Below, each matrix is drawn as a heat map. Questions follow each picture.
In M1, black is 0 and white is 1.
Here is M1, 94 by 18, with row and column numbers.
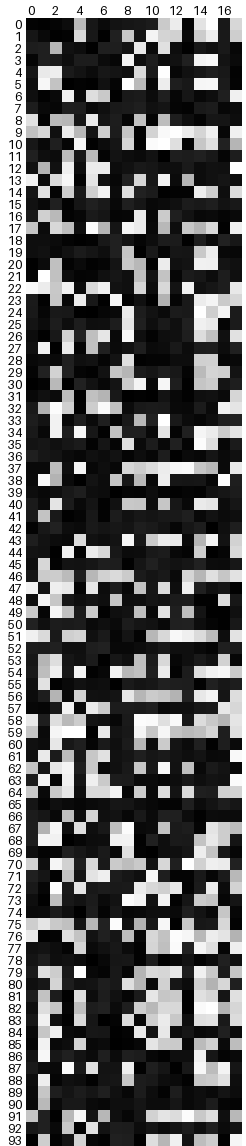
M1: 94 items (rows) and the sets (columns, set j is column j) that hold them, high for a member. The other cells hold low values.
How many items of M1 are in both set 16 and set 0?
5
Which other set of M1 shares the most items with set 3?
5
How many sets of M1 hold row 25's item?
3
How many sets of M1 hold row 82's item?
11
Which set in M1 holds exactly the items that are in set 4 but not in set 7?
12
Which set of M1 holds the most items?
11
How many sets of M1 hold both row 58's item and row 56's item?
9
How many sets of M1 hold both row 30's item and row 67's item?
4
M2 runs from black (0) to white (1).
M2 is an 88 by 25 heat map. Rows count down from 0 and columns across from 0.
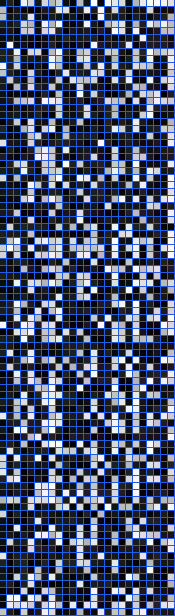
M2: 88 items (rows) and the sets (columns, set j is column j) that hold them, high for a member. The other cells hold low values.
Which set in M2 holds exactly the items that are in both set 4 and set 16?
23
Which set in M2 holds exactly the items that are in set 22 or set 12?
8
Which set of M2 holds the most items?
24
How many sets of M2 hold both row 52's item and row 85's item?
3
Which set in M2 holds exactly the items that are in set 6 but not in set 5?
3
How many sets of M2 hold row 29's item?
4
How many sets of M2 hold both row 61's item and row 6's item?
1
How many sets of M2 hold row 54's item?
11
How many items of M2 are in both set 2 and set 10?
5
